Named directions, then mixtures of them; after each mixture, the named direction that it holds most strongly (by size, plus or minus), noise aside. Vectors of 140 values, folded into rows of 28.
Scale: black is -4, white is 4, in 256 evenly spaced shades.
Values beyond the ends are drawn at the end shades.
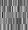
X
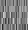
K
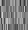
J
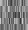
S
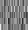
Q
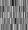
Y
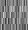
K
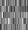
Q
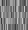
J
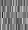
X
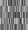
S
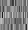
Y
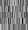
Q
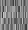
Y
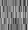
J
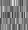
Y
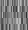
X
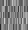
Q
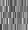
K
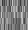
X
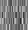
X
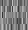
X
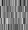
J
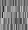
X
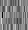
X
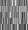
K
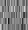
Q
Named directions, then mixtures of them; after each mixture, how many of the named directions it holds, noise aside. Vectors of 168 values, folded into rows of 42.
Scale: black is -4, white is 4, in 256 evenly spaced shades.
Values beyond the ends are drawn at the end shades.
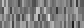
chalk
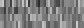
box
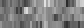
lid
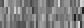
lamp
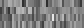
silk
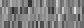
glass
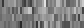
four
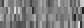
one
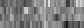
one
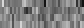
four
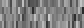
three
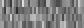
two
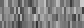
four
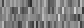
two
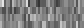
one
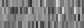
one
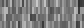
three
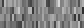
three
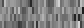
two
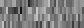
four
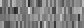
four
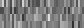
two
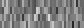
one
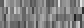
one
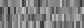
two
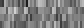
four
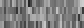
four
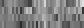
three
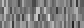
one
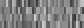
four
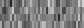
three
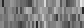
three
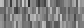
one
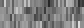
three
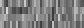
three
